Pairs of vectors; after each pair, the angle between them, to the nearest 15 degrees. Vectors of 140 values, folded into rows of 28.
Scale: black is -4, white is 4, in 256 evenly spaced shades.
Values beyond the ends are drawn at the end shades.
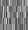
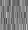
120 degrees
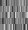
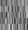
60 degrees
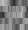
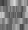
165 degrees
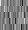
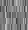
90 degrees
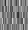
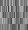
60 degrees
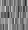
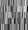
120 degrees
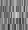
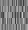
120 degrees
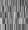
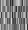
90 degrees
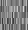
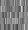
105 degrees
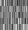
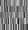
135 degrees
